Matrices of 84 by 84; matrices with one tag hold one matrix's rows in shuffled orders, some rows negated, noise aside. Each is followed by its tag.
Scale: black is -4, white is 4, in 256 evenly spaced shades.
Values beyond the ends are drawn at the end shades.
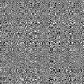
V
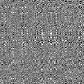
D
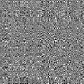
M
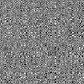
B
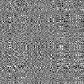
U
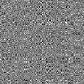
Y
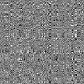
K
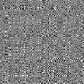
M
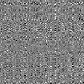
B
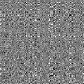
V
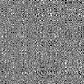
D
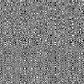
B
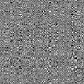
K
